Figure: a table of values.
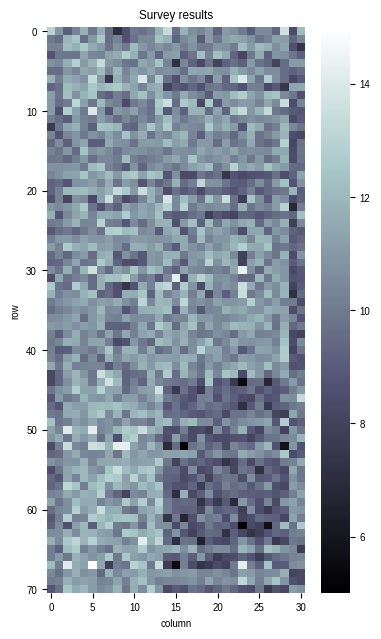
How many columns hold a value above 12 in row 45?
3
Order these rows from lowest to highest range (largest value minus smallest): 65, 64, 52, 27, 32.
27, 65, 32, 64, 52
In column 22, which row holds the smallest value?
59
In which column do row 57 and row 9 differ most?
28
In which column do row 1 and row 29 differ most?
23
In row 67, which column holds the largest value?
5
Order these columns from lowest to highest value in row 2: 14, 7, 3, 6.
7, 14, 6, 3
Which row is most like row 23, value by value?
54
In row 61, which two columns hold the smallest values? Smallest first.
16, 14
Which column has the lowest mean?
29
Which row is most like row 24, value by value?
1
